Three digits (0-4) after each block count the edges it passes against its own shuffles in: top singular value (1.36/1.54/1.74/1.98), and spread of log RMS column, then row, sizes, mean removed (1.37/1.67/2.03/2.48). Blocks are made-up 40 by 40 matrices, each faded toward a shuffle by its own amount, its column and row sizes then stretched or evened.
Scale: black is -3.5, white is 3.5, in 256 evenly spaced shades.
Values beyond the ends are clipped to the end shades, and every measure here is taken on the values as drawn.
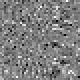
3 0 1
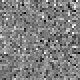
1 1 0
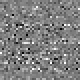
2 0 4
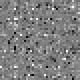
1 1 2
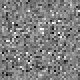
0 1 1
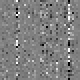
3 4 0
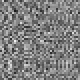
4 1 0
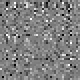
4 2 2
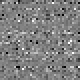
0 1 4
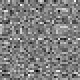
3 0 3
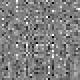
4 3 1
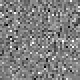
2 0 0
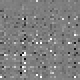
2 2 3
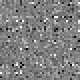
0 1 2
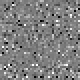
1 0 2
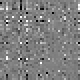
4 3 2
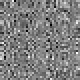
4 3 0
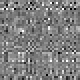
4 1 3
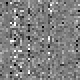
0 4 0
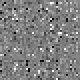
0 2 2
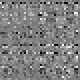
4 2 4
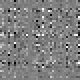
0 4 4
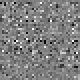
0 1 3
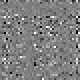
3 3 3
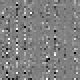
1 4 1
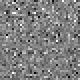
0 1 2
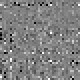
1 2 3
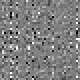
3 4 2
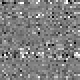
1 1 4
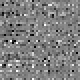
2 1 4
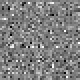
1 2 3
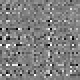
4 2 4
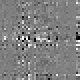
4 4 3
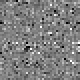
1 0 2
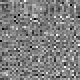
4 0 1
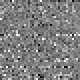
2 0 3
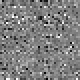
2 0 3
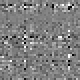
2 2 4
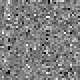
1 2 1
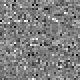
0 0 2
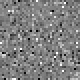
1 0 1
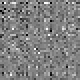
4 2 3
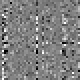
4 4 1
